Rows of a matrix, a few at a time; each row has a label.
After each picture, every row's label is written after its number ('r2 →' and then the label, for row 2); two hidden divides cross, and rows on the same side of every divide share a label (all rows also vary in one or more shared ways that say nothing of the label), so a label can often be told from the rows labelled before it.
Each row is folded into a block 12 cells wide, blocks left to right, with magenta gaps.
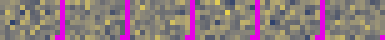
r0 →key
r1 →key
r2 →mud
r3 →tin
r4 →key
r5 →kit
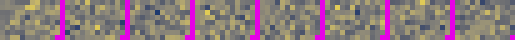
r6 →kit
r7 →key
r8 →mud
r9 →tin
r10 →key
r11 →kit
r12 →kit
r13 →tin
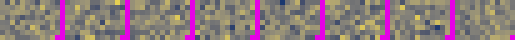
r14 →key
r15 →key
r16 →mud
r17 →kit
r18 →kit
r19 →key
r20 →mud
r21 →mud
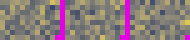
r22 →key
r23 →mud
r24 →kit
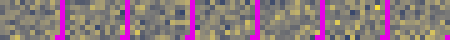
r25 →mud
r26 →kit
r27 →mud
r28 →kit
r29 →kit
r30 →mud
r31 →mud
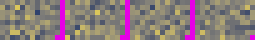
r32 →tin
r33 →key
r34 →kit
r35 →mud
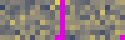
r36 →mud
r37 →mud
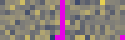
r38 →mud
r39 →mud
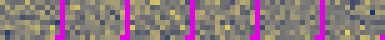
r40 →key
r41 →mud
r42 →key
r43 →key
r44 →kit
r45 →key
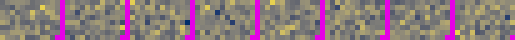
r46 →tin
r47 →mud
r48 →key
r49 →mud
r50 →key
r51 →tin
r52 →kit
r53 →kit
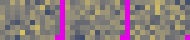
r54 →key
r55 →key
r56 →tin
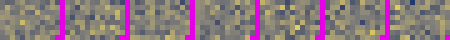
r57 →mud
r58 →tin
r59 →mud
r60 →key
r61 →key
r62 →mud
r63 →mud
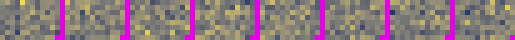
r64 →key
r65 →key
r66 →kit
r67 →tin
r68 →tin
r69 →mud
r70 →mud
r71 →mud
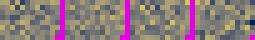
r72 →mud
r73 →mud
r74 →mud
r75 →key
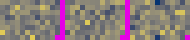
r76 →tin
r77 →mud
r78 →tin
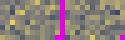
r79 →kit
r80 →mud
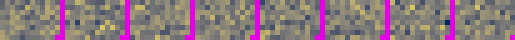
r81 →kit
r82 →tin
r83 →mud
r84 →tin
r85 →tin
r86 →mud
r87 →key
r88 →key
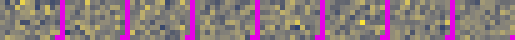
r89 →tin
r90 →key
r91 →tin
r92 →kit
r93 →kit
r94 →kit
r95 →kit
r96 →kit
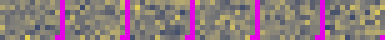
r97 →mud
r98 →mud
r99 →mud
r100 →key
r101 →tin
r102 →kit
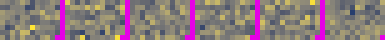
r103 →key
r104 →mud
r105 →mud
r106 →key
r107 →mud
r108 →mud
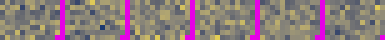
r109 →kit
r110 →mud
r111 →mud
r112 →tin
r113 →tin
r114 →mud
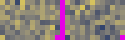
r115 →key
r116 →kit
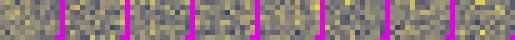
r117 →tin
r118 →mud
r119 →key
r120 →mud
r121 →mud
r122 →key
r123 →key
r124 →tin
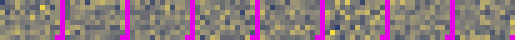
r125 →tin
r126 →kit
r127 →mud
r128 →key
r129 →tin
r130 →key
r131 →key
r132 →kit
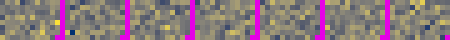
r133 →kit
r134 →tin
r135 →key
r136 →kit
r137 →tin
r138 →key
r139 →kit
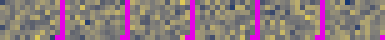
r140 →kit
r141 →tin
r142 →key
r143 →tin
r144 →mud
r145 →kit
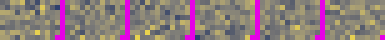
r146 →tin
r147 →mud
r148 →kit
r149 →mud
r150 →key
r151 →mud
